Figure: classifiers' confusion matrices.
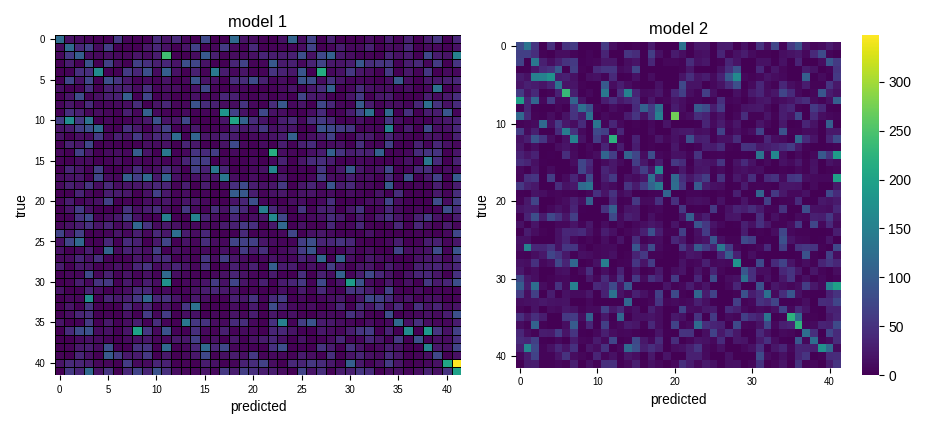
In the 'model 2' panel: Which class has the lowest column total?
19
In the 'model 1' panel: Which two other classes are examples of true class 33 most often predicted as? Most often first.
14, 22
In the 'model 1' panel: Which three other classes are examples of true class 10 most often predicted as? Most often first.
18, 1, 3
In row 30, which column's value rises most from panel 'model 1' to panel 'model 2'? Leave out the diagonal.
29
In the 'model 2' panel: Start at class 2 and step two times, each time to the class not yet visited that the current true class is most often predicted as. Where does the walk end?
31
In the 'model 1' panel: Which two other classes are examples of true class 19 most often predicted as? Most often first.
18, 10
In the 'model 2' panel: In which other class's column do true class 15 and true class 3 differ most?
5
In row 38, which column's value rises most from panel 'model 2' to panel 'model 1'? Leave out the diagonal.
11
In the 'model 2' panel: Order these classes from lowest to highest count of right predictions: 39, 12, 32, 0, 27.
0, 27, 32, 39, 12
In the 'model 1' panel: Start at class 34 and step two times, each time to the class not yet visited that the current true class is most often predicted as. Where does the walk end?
3
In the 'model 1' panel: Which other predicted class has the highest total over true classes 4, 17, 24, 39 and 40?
41
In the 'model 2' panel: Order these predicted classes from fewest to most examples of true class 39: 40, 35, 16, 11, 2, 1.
35, 16, 11, 2, 40, 1
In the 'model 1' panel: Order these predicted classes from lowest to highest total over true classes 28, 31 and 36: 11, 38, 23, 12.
12, 23, 11, 38
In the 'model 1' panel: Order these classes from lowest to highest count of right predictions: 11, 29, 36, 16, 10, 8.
8, 11, 10, 29, 16, 36
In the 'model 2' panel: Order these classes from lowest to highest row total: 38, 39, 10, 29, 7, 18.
29, 10, 38, 7, 18, 39
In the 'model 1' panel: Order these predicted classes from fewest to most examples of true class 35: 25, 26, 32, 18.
32, 18, 25, 26
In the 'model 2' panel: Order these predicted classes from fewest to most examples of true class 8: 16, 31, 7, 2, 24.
2, 31, 7, 24, 16
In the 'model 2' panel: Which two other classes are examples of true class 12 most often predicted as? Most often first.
7, 36
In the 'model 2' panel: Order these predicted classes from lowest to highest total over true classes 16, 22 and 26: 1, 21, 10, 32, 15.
10, 32, 21, 15, 1
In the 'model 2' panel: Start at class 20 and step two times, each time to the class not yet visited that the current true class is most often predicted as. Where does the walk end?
18
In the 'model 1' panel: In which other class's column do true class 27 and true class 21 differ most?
29
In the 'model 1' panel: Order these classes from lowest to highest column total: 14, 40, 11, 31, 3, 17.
40, 17, 31, 14, 3, 11
